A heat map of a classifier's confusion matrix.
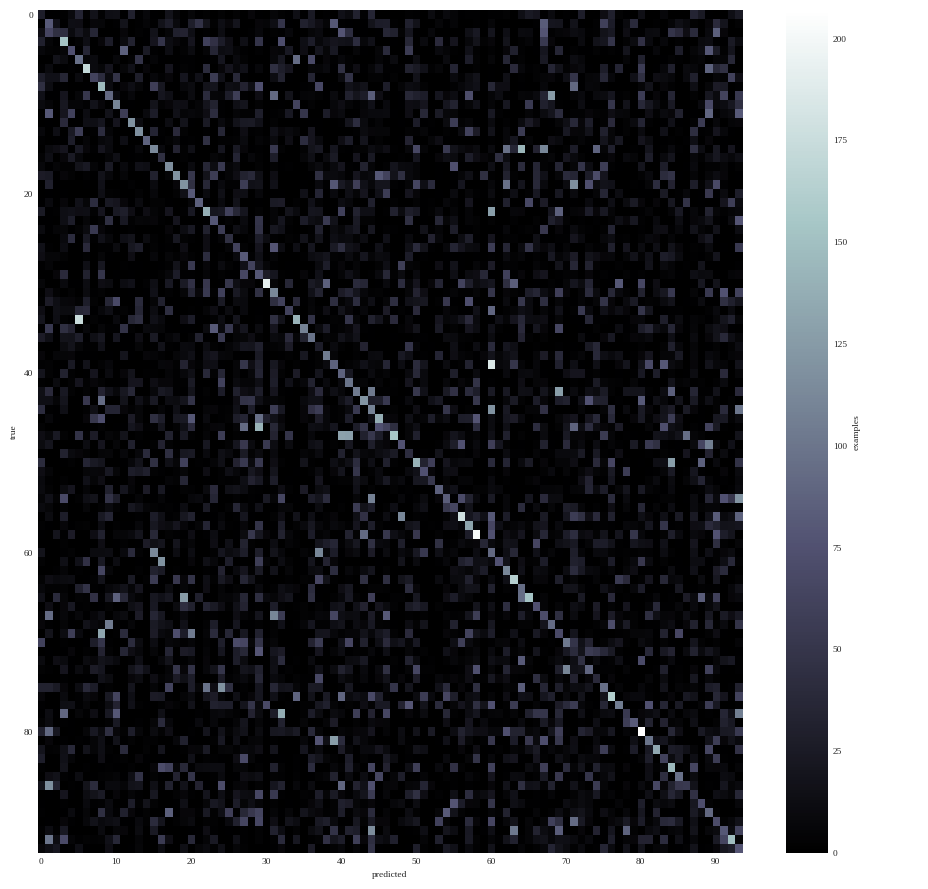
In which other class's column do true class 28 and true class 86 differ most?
1
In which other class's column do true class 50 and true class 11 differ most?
84
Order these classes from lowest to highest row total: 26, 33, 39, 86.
33, 26, 39, 86
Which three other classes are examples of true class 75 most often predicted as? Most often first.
24, 22, 64
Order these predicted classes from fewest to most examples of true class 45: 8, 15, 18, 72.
72, 18, 15, 8
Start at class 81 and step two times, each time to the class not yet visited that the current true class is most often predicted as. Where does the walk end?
60
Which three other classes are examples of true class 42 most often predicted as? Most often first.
69, 44, 84
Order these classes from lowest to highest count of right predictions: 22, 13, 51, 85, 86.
86, 51, 85, 13, 22
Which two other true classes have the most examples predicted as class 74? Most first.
15, 18
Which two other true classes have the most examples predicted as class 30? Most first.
77, 48
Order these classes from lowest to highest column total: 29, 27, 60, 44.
27, 44, 29, 60
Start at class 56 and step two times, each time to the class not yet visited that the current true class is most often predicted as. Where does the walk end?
89
